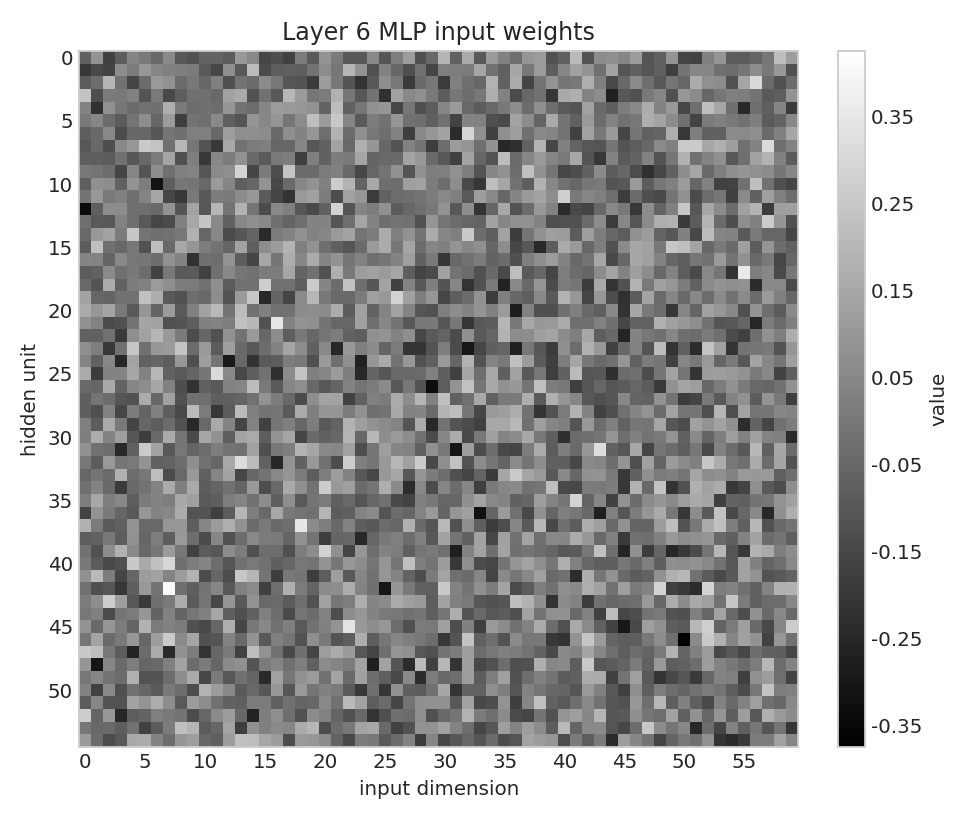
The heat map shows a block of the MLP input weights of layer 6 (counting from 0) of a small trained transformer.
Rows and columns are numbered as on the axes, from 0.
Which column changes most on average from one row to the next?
49
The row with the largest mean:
32
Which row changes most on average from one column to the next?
23
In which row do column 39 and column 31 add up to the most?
44
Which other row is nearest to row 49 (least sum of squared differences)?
14
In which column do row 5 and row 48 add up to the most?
42
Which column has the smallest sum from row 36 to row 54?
45
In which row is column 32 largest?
6
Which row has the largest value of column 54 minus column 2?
7
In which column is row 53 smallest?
51
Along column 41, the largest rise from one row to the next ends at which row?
35
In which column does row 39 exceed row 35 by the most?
53
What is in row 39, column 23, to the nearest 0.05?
0.1
